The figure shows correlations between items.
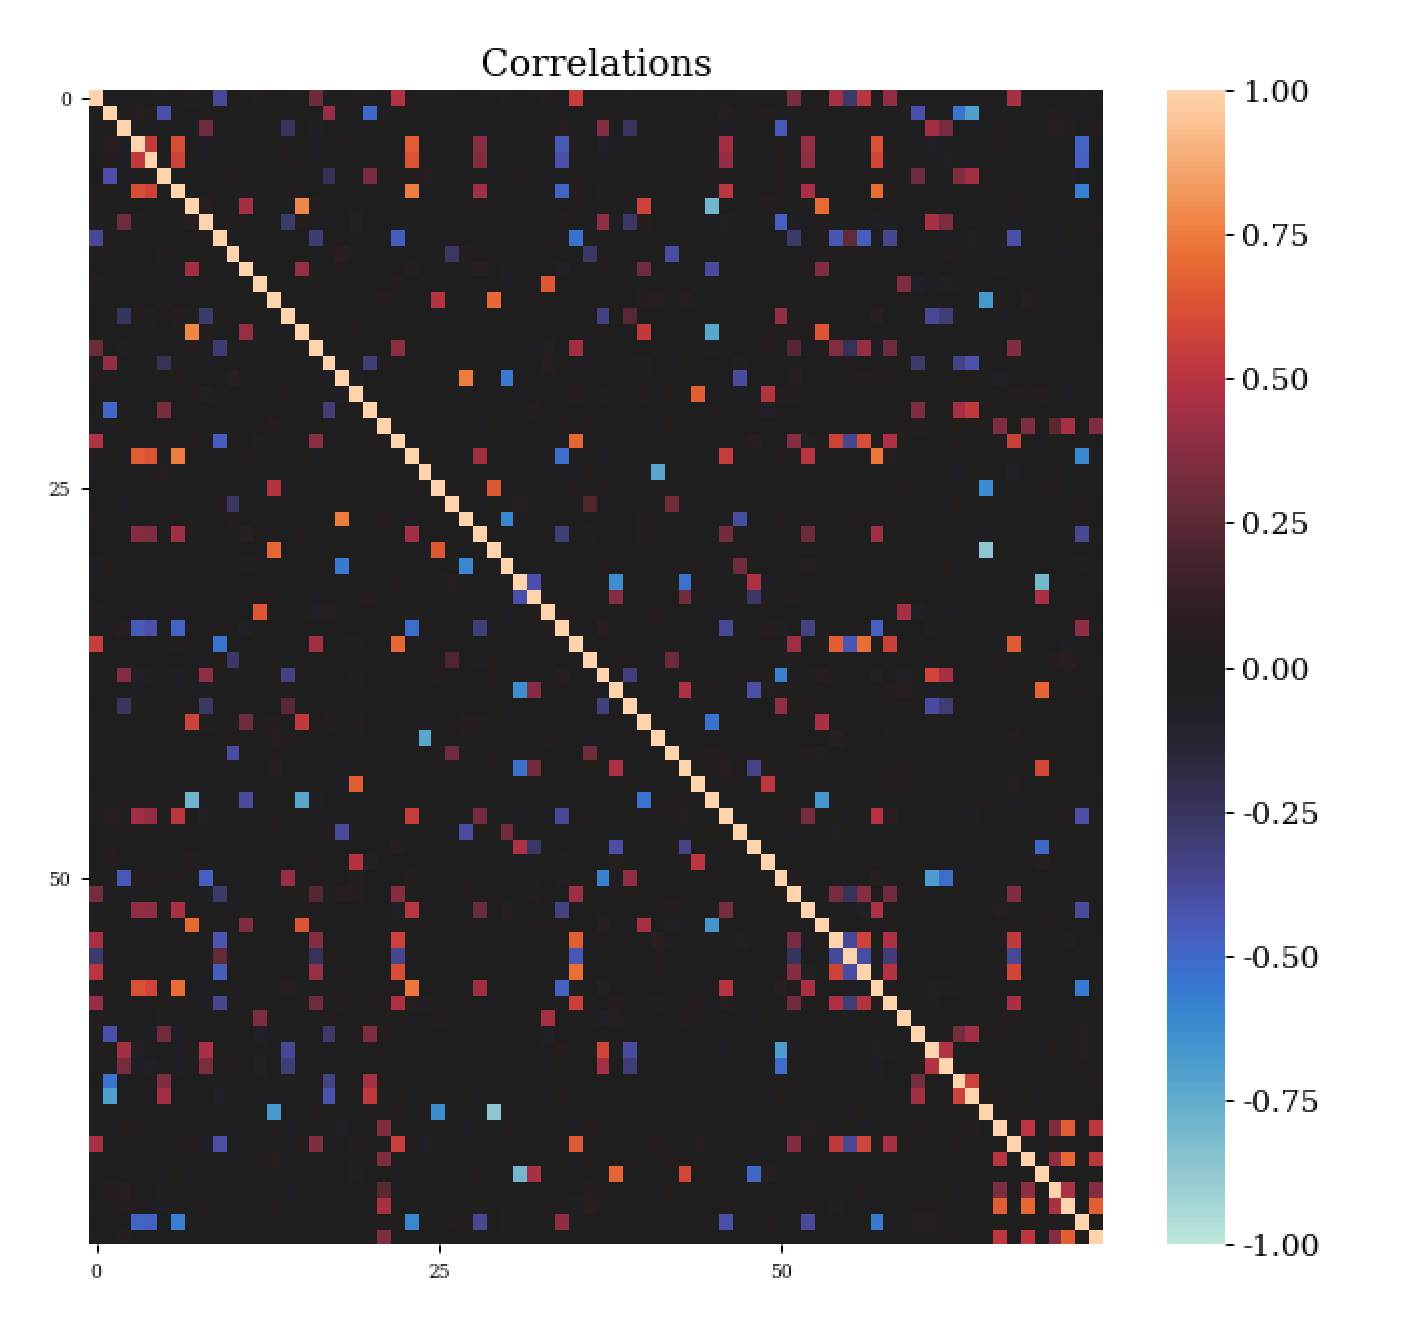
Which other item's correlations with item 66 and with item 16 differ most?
71
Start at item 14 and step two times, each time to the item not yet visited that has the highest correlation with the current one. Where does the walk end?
39
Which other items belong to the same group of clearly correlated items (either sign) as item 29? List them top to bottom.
13, 25, 65
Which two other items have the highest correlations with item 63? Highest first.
64, 20
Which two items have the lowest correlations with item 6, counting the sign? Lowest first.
72, 34
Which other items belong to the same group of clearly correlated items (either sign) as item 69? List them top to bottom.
31, 32, 38, 43, 48
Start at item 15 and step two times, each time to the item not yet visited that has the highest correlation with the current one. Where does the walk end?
53
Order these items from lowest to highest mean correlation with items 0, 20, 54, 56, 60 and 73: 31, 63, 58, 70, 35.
31, 70, 63, 58, 35
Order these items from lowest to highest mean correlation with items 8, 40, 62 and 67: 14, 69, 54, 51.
14, 69, 51, 54
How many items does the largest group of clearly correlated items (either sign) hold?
11
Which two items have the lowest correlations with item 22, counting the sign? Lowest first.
9, 55
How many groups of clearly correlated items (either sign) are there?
13
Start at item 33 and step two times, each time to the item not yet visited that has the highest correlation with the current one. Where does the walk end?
59
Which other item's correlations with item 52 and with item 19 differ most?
44
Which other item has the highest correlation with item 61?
37
